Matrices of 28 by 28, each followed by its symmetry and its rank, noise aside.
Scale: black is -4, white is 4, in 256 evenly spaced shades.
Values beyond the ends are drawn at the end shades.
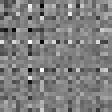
no symmetry, rank two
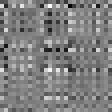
no symmetry, rank two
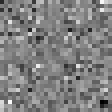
symmetric, rank four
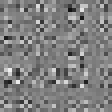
antisymmetric, rank four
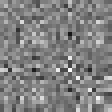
symmetric, rank three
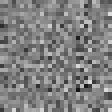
no symmetry, rank four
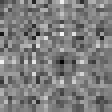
symmetric, rank three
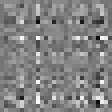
no symmetry, rank two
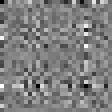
no symmetry, rank three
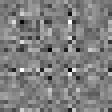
symmetric, rank two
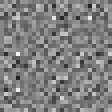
symmetric, rank four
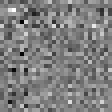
no symmetry, rank four
